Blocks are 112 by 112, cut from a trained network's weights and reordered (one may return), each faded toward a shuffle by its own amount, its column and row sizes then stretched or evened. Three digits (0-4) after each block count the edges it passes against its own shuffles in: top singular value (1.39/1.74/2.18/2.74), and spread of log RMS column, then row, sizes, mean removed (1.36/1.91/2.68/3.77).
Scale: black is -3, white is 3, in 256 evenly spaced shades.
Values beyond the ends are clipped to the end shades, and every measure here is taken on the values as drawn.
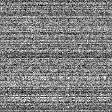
4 2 2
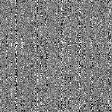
0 4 2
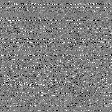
1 0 4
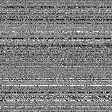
4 0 4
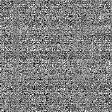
2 3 2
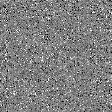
0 2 1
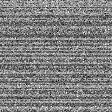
4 1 0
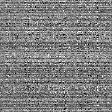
4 3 2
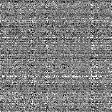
3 3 3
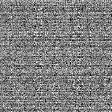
3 3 0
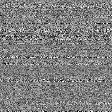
0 0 4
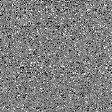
1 0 2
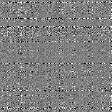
2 3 4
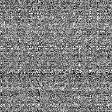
2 3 2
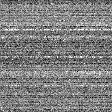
4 1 3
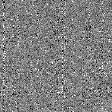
1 2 1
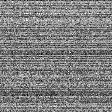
4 1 2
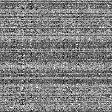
4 3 0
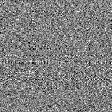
2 0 2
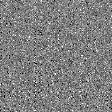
0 2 1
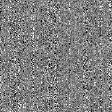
0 4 1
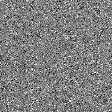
0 1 1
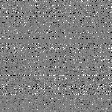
0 2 4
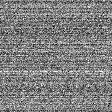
3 0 2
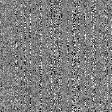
0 4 0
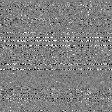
2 1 4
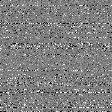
1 0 4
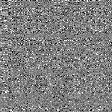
3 0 3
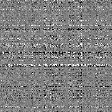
2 3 4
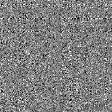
2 2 2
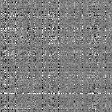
2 4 3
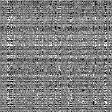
4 4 2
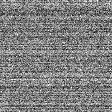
3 1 1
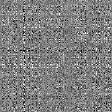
1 4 3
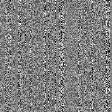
0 4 0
